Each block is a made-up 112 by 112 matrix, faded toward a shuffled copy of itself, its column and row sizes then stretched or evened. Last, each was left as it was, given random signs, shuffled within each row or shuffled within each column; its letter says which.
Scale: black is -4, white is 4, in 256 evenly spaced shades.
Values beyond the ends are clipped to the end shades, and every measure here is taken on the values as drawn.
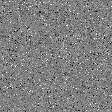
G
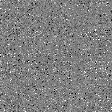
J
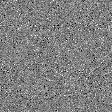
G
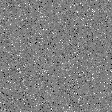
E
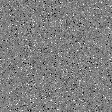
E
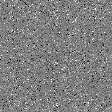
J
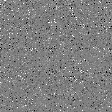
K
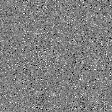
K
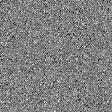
J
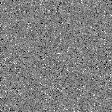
J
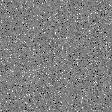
E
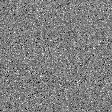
G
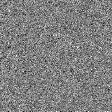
K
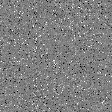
E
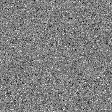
G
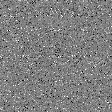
G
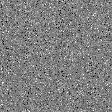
E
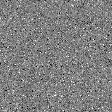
G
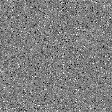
J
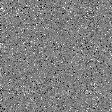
K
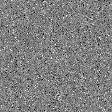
E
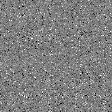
K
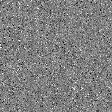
E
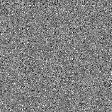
K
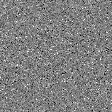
E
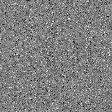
E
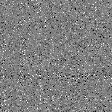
J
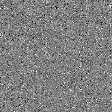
K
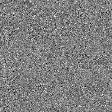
K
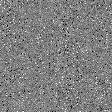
E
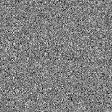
J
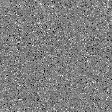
J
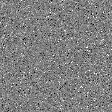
E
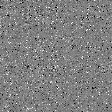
K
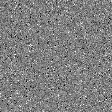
E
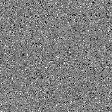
J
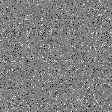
J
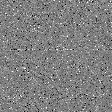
G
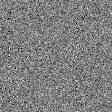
K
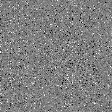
K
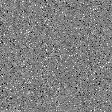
E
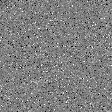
G
